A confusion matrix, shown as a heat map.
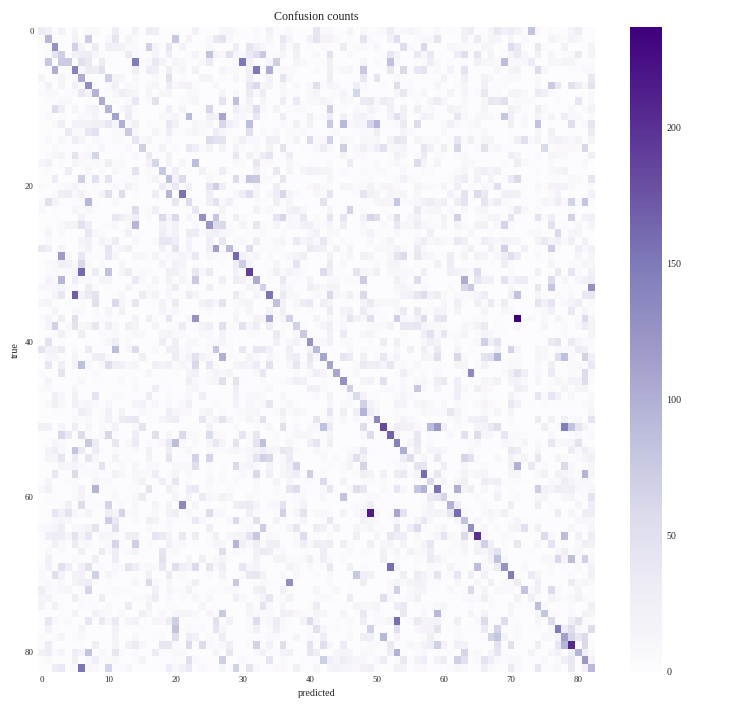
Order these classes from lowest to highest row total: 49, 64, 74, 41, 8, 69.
74, 49, 8, 64, 41, 69
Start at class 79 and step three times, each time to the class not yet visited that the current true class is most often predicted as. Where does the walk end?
59
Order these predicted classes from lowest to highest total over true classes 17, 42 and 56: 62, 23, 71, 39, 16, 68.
39, 16, 62, 68, 71, 23
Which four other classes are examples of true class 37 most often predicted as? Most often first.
71, 23, 34, 53
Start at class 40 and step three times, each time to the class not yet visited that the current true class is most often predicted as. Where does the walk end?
3
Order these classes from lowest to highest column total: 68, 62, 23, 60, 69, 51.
60, 51, 69, 68, 23, 62
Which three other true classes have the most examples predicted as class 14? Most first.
4, 25, 66
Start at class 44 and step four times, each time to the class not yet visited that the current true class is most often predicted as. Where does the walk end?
6
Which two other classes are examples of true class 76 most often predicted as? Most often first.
53, 20
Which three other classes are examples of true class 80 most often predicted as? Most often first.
53, 7, 63
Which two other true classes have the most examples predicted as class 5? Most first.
34, 54
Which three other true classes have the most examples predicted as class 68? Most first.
42, 78, 77
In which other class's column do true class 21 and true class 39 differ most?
19
